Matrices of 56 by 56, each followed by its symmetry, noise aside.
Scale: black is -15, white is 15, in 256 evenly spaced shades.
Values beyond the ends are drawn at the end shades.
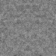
mirrored left to right.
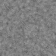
symmetric.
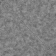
symmetric.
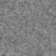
no symmetry.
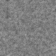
no symmetry.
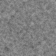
symmetric across the other diagonal.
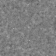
symmetric across the other diagonal.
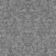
mirrored left to right.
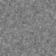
same after a half turn.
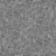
same after a half turn.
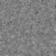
antisymmetric.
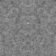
mirrored left to right.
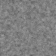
no symmetry.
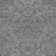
mirrored left to right.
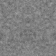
mirrored left to right.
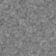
symmetric.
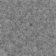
symmetric across the other diagonal.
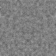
mirrored left to right.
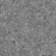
symmetric across the other diagonal.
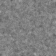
antisymmetric.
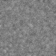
symmetric across the other diagonal.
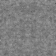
mirrored left to right.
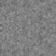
mirrored top to bottom.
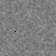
symmetric across the other diagonal.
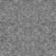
mirrored left to right.
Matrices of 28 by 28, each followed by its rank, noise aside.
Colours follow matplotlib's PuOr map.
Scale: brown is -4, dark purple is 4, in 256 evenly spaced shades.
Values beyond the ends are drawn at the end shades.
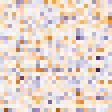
six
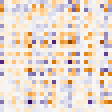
three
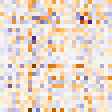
four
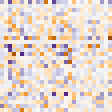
four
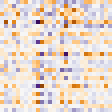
three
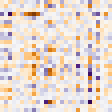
three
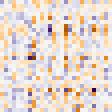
four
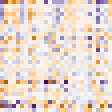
three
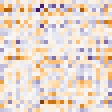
three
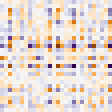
two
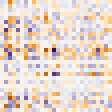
three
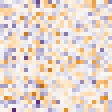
six
